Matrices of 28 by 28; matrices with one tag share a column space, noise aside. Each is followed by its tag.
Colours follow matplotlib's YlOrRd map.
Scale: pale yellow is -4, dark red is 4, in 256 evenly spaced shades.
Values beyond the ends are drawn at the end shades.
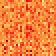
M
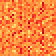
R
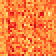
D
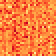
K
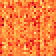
M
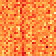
K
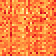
K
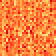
R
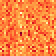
R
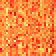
D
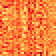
K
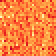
M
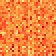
R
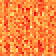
D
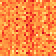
R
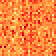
R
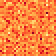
R
